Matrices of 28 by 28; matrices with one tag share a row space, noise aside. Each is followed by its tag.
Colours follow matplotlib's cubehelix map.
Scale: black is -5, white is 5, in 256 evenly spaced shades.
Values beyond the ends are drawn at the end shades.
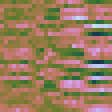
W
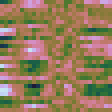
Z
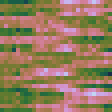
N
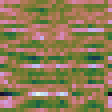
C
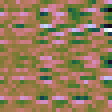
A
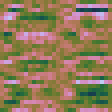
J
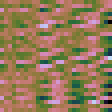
A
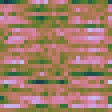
C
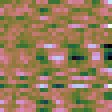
A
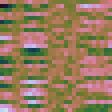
Z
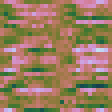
J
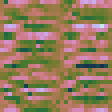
J
